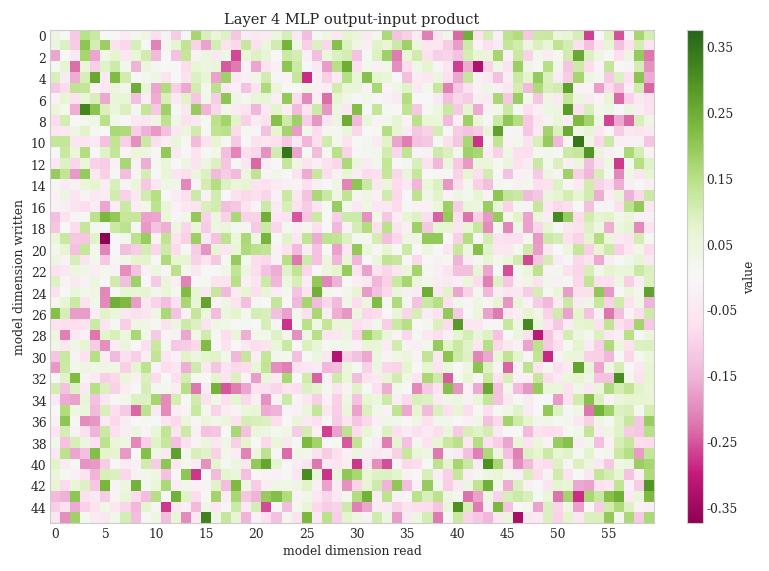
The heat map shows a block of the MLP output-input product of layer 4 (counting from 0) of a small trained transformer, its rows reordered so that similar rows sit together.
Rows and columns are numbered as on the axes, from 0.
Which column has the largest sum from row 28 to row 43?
59
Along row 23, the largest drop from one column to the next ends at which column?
27
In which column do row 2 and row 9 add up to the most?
44
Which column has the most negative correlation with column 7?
9
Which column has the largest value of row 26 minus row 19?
5
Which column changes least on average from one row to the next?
6
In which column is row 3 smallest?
42
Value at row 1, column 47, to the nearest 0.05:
0.05
